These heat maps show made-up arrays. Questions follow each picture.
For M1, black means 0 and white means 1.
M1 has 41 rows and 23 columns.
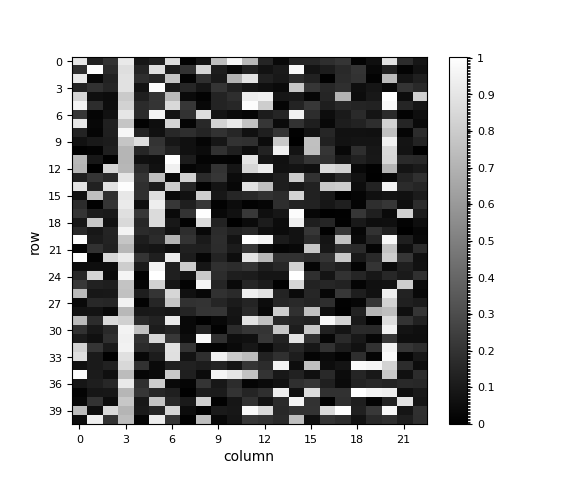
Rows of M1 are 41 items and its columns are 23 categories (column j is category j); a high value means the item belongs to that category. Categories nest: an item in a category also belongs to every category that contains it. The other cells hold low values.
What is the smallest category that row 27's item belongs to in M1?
6
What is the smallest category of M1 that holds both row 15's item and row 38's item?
8
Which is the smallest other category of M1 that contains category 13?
15
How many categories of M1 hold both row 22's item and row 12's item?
8
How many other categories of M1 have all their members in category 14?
4
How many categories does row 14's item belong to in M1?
9
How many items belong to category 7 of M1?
2
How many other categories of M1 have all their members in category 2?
1
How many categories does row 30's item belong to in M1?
5
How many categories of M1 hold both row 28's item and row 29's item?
2
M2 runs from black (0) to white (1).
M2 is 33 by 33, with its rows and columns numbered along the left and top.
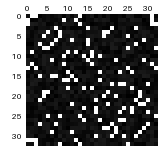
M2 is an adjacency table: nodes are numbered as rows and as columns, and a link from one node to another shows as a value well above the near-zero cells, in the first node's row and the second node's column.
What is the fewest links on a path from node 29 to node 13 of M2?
5
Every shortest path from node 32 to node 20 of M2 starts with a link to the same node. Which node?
node 8
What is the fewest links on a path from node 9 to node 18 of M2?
2
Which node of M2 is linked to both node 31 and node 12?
node 1
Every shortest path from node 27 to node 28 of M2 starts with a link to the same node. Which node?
node 7
